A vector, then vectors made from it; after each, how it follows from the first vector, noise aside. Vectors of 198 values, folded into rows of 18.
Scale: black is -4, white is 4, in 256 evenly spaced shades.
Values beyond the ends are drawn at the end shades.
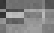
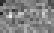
partly zeroed.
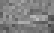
reversed, shrunk.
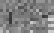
reversed, negated, partly zeroed.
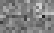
wrapped around, negated, partly zeroed.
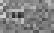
negated, partly zeroed.
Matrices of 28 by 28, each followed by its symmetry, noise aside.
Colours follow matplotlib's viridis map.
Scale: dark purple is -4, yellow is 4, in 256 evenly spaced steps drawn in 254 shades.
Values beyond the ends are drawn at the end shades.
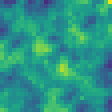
symmetric across the other diagonal.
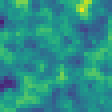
antisymmetric.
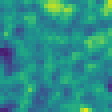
antisymmetric.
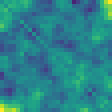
symmetric.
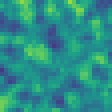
antisymmetric.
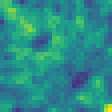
symmetric.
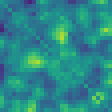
symmetric.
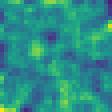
antisymmetric.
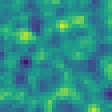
antisymmetric.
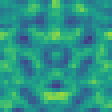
mirrored left to right.
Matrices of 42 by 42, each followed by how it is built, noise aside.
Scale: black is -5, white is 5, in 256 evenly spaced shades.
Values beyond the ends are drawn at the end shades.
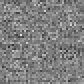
blocks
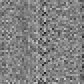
repeating rows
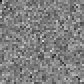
diagonal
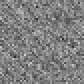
Toeplitz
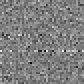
uneven rows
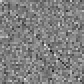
diagonal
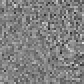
upper triangular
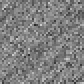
Hankel
